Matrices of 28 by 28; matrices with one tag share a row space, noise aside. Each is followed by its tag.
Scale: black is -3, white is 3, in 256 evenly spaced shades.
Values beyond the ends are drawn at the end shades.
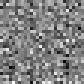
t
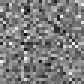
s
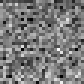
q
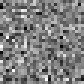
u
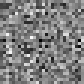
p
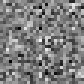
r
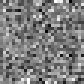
r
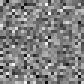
u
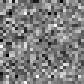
u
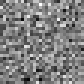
s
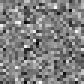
s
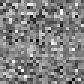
q
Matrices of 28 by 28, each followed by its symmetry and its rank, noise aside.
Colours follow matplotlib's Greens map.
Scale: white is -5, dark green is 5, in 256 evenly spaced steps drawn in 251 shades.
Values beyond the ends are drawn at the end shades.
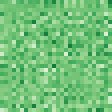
antisymmetric, rank four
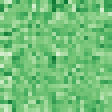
antisymmetric, rank six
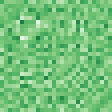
symmetric, rank four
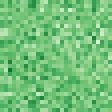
antisymmetric, rank six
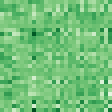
no symmetry, rank three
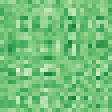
antisymmetric, rank four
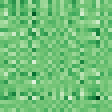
no symmetry, rank three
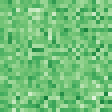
no symmetry, rank six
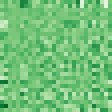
antisymmetric, rank four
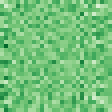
no symmetry, rank four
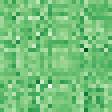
no symmetry, rank four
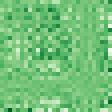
no symmetry, rank three
